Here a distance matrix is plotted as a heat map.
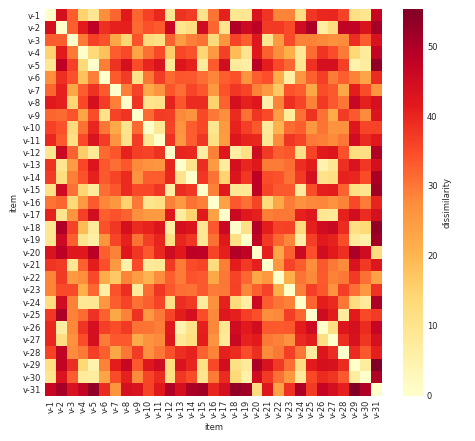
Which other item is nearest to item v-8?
v-21
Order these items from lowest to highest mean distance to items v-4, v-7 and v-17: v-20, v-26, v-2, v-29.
v-26, v-2, v-29, v-20
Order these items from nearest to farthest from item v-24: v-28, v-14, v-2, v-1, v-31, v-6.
v-1, v-6, v-28, v-14, v-2, v-31
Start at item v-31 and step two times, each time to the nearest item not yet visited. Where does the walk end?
v-22
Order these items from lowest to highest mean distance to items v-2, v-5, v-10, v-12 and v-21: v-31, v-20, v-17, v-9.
v-17, v-9, v-20, v-31
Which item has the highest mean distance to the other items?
v-31
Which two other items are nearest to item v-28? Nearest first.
v-25, v-7
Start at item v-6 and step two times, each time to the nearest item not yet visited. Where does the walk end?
v-9
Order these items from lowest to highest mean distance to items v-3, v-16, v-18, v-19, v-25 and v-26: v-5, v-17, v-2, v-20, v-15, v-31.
v-15, v-5, v-17, v-2, v-20, v-31
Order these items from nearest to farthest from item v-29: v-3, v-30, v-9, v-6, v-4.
v-30, v-4, v-6, v-9, v-3
